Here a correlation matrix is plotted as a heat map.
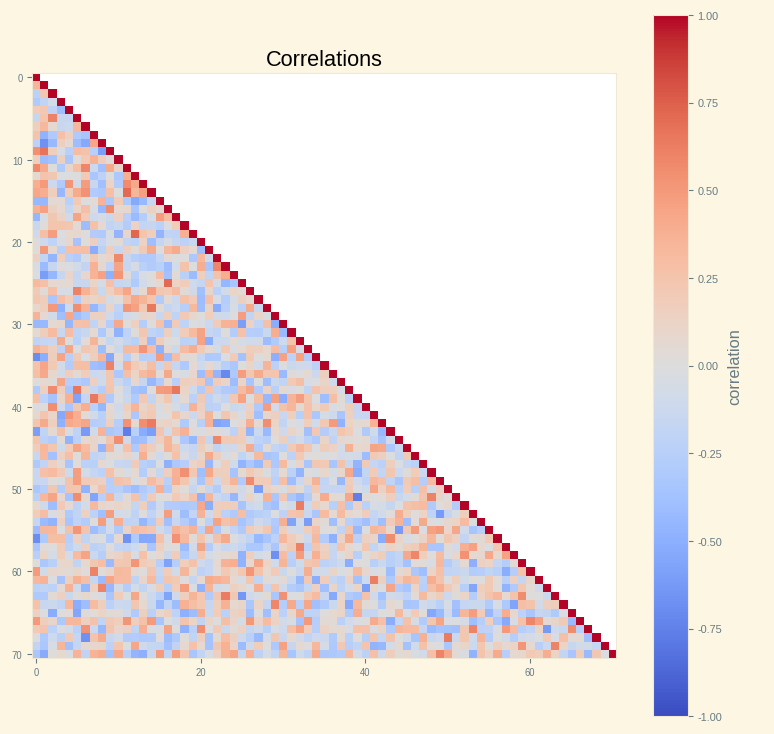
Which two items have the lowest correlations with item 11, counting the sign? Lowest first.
43, 56
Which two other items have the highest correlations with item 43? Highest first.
56, 62
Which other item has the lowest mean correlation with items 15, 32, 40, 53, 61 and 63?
62
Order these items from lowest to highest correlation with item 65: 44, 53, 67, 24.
24, 44, 53, 67
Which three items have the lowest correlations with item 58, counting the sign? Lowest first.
29, 64, 25
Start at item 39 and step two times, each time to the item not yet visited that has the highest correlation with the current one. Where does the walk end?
60
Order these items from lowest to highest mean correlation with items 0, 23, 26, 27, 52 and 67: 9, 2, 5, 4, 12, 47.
2, 47, 5, 12, 4, 9
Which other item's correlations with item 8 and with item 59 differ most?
12
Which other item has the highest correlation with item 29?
64
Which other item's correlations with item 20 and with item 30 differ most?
31
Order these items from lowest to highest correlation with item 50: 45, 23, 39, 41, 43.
39, 23, 45, 43, 41
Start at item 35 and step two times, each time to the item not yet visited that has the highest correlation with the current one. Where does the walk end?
1
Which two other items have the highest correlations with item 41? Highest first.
61, 4
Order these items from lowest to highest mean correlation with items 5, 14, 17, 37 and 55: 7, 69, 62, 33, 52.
7, 52, 69, 62, 33
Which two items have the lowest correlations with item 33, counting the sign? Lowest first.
54, 15
